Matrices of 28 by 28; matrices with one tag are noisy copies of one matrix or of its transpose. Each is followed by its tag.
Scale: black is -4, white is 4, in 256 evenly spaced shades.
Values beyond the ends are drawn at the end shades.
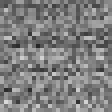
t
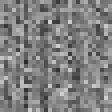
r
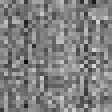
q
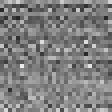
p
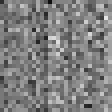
t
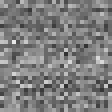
q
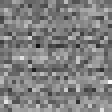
t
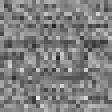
r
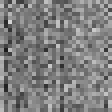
p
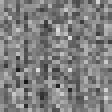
r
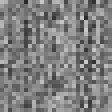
q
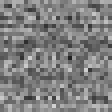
r
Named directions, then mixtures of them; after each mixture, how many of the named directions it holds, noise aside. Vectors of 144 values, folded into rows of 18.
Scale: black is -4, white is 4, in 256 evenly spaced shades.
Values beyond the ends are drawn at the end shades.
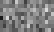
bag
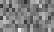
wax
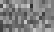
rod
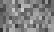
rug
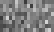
two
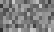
three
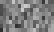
two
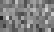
one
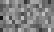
three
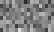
two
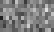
one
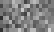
four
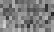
two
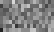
three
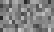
three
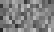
four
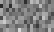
one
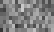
one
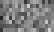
four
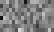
two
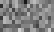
three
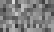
two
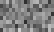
two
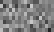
two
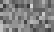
one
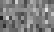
one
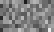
four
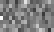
two
